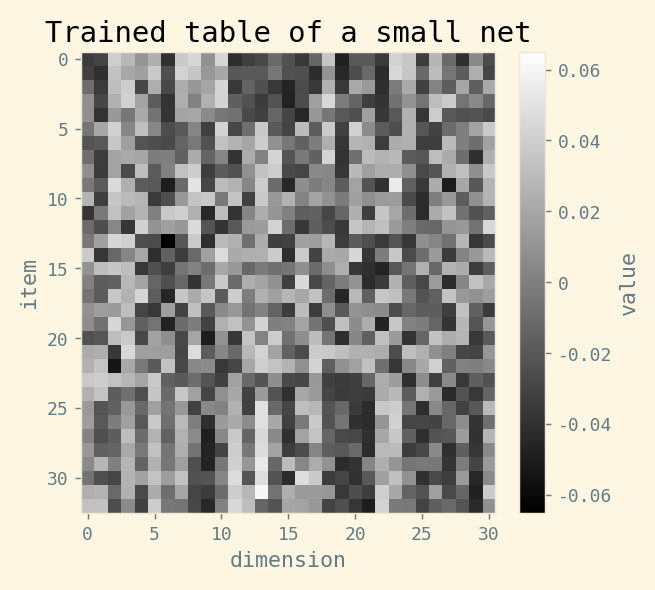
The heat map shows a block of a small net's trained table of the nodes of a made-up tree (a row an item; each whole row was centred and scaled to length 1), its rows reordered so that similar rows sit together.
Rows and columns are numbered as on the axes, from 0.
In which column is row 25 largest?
13
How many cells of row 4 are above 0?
10
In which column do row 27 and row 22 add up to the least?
2
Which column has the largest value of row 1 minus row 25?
8
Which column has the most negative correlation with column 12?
7
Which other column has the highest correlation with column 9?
29
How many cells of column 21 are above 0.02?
6
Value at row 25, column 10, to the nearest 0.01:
0
